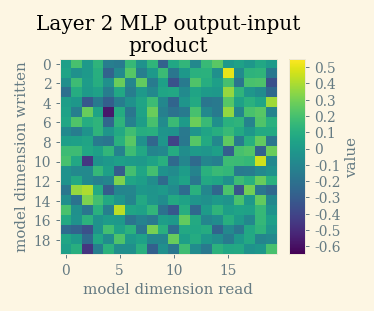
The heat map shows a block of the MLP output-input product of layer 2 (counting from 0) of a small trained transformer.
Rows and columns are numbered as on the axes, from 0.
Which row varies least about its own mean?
7
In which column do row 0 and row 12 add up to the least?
9
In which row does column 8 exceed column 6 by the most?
5
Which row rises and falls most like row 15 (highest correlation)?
12
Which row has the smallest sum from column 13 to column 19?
13
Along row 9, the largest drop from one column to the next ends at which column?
18
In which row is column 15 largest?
1
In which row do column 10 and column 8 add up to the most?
6
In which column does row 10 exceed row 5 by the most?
4
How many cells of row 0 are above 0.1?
7
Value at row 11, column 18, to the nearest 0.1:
-0.1
